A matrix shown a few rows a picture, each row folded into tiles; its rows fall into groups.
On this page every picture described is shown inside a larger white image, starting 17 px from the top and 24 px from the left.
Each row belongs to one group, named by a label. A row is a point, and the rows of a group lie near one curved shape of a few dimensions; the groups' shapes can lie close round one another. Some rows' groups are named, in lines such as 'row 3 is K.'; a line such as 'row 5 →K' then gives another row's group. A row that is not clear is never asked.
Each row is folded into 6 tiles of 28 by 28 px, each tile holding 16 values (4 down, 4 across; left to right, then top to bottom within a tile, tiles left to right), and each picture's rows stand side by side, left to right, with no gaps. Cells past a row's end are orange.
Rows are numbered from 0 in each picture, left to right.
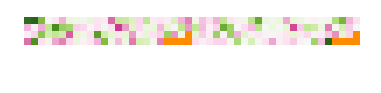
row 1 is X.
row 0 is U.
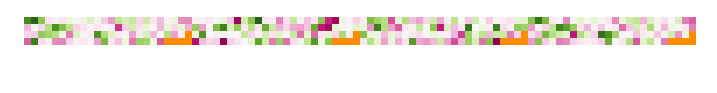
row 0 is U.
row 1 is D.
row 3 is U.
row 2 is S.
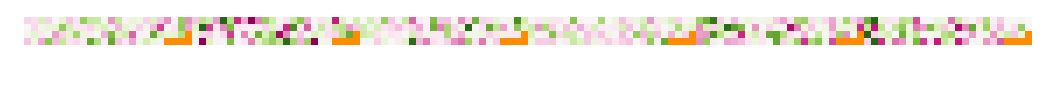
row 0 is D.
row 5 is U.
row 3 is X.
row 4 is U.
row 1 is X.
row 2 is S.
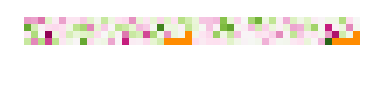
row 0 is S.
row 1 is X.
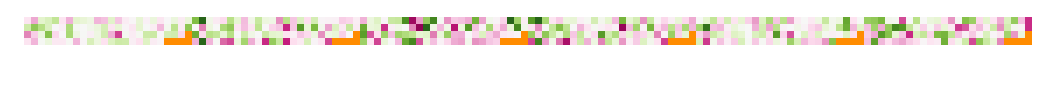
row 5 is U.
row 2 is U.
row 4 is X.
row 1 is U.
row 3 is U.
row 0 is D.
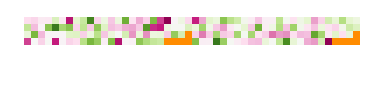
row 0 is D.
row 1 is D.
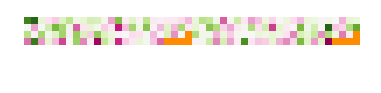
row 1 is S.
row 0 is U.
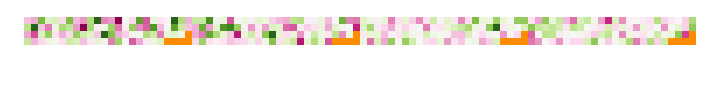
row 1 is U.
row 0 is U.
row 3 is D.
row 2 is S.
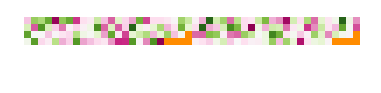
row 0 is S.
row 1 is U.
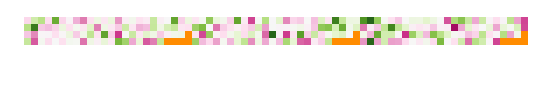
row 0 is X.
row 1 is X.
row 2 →U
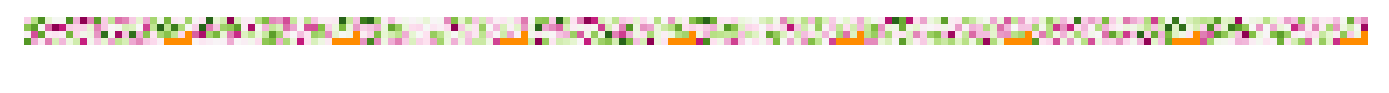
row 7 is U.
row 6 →X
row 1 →U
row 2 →U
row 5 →X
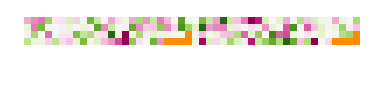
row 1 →X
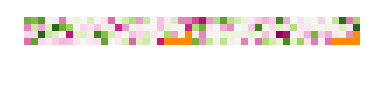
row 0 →U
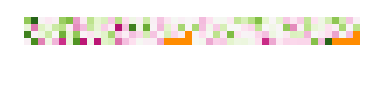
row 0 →U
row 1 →X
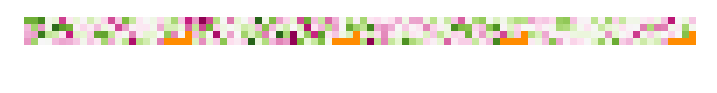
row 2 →S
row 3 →D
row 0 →U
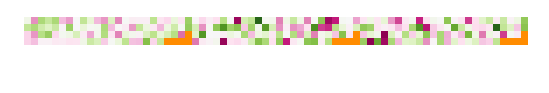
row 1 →D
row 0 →D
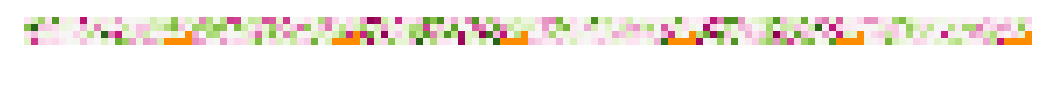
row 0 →X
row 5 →D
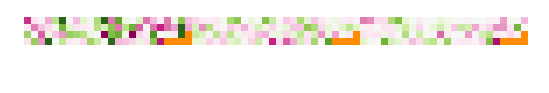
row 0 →D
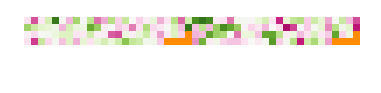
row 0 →D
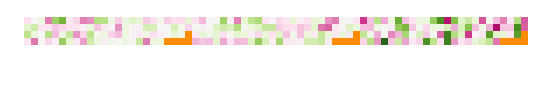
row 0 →X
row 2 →D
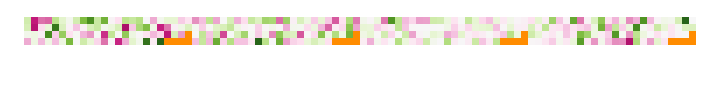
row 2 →X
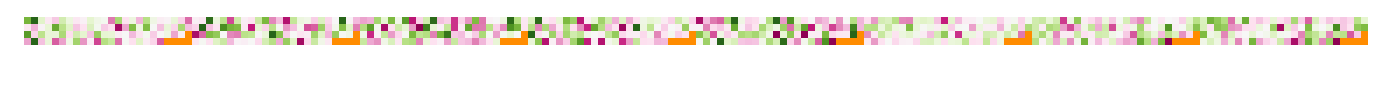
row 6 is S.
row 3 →U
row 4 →D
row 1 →U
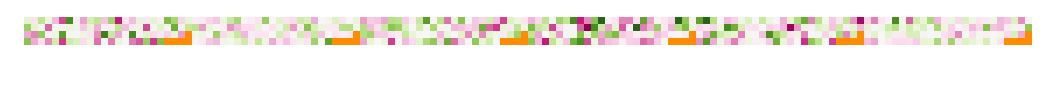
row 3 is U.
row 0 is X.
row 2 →D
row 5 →D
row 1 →X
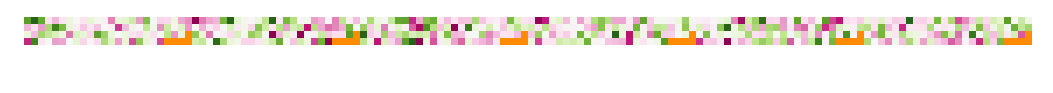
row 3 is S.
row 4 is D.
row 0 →U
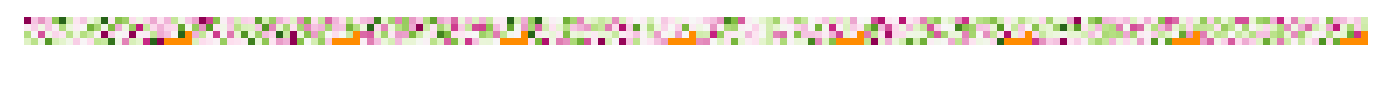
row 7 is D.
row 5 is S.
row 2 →U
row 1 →S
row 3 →U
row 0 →D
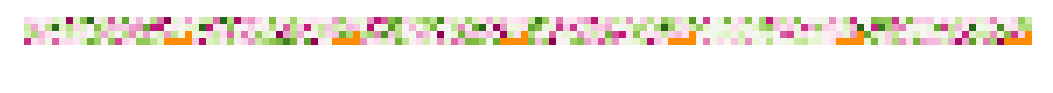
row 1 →X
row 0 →D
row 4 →D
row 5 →S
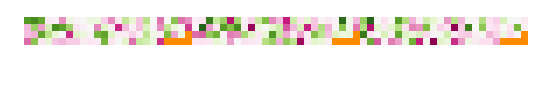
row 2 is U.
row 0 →U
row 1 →U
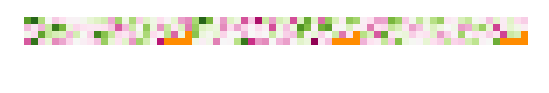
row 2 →X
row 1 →S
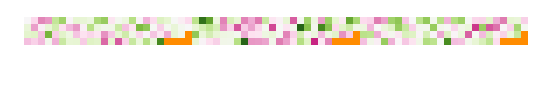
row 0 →X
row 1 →S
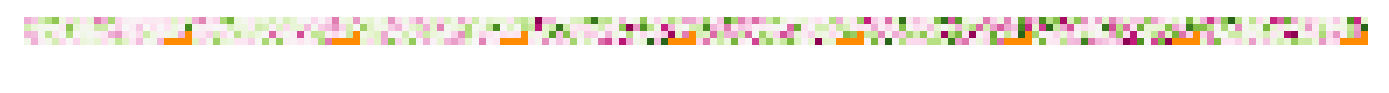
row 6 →S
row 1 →D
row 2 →S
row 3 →X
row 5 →D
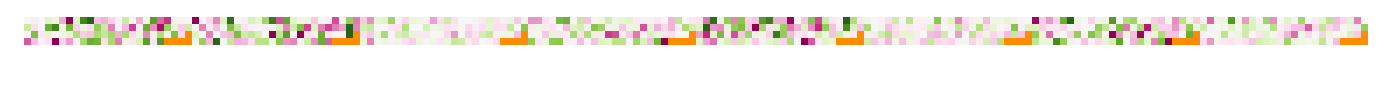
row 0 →D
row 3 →D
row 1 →D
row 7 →D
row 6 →D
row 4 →U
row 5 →X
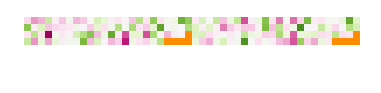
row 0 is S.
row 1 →S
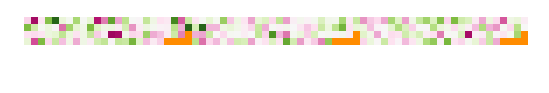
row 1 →X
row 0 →D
